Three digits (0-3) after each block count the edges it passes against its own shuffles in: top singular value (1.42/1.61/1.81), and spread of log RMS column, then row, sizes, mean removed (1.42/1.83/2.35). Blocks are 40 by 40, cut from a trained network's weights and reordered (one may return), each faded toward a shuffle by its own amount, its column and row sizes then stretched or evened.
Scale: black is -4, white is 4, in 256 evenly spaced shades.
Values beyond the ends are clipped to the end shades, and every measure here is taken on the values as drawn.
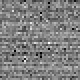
2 1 0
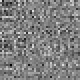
3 1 2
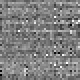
2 2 1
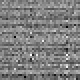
3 1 1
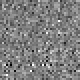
1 0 2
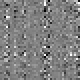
2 3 2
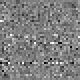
0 0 2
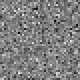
0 1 0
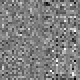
2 3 0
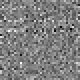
2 2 1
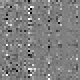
0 3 1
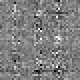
0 3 1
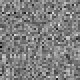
3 0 1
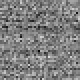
1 1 2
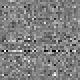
3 1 2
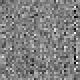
2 2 1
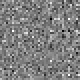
0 1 1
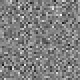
3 0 1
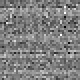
2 1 1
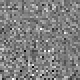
0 1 2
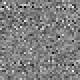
1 0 1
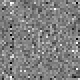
0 2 0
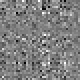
3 2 2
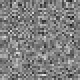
3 2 0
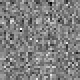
3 2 1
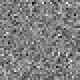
0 0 1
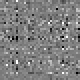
0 2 3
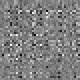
3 2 3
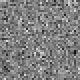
1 1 0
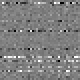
1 0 3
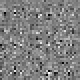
2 2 2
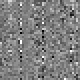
2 3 0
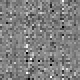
0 3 0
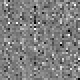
0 3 0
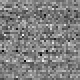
1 0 1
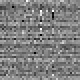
3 1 0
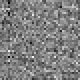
1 1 0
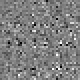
0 2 2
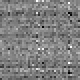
2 2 1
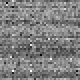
3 0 0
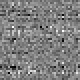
1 2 2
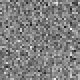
1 1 0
